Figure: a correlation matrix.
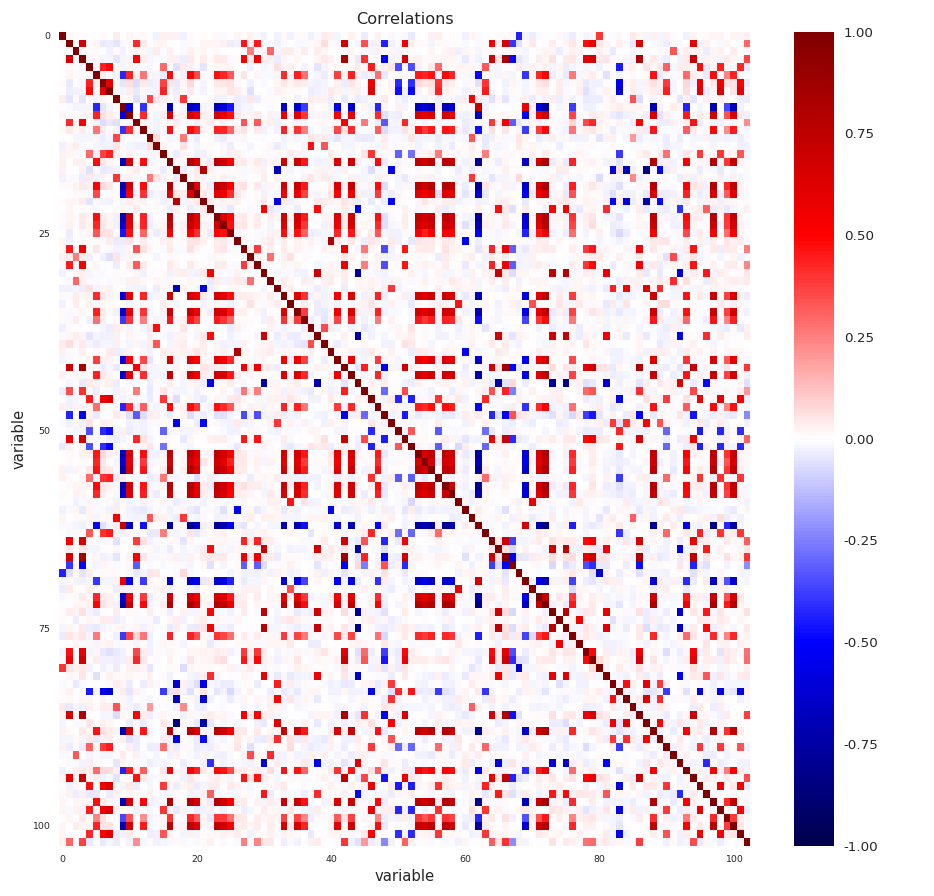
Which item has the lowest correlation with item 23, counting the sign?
62
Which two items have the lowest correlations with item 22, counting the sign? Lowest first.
44, 92
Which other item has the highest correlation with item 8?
61
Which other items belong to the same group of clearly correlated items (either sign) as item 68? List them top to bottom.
0, 80
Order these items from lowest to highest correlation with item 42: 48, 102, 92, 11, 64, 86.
48, 92, 102, 11, 64, 86
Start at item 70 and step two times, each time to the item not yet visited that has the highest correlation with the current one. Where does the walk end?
34
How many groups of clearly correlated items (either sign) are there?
12
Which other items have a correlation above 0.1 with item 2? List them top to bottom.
28, 31, 91
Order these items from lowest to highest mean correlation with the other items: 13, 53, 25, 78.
13, 78, 25, 53
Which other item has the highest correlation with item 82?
87
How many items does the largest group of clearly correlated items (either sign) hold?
31
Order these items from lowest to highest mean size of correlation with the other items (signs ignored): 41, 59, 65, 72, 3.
59, 65, 3, 41, 72
